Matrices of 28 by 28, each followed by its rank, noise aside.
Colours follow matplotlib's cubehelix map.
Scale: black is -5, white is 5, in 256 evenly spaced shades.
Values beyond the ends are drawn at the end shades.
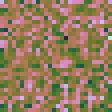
six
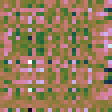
three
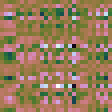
two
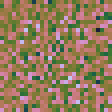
eight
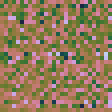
six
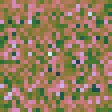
eight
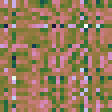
three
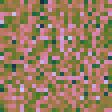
eight
